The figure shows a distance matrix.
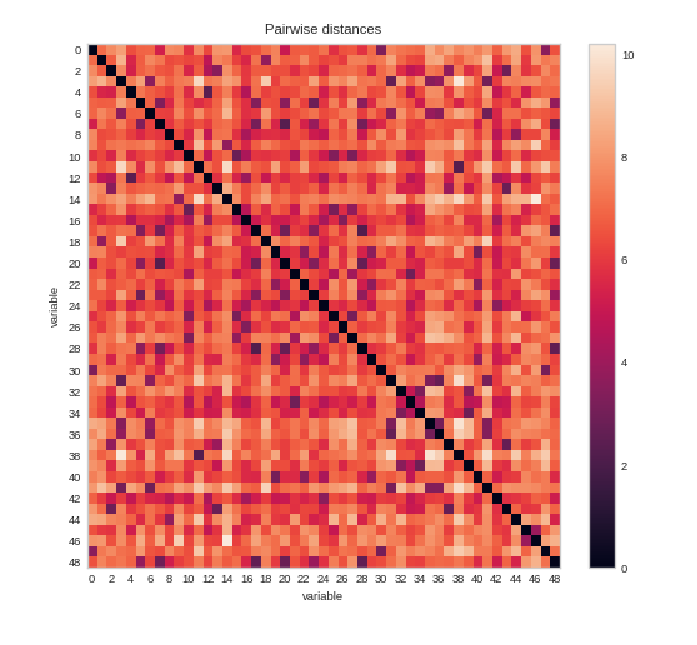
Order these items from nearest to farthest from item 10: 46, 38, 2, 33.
33, 2, 46, 38
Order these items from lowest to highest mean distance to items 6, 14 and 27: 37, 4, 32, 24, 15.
15, 24, 4, 32, 37
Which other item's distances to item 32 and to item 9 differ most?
14
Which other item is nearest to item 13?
43
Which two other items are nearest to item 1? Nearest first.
18, 12
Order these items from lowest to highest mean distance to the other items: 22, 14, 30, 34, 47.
34, 22, 30, 47, 14
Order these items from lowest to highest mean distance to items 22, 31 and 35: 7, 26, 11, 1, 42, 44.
42, 7, 44, 26, 1, 11
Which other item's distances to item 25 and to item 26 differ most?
27
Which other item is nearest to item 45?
46
